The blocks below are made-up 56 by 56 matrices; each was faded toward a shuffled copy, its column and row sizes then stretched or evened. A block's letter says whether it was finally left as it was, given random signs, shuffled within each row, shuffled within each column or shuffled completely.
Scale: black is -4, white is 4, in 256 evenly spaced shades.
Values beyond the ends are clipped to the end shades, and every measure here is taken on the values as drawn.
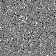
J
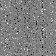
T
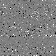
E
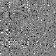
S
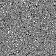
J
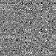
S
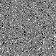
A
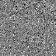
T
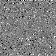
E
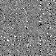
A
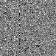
T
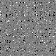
S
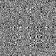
S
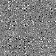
A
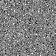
J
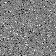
J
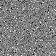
J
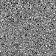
E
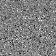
E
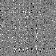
S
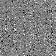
T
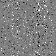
T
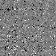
A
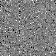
T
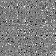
S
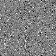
T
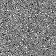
J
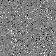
T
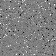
J
